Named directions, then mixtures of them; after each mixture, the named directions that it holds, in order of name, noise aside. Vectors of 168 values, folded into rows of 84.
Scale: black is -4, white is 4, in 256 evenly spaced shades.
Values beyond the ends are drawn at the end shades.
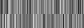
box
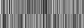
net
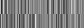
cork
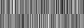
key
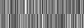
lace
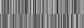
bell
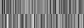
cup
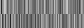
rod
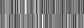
bell, key, lace.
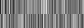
key, net.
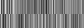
key, net, rod.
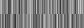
bell, box.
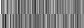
bell, net, rod.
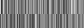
cork.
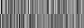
cork, rod.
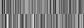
cup.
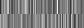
bell.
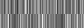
lace.
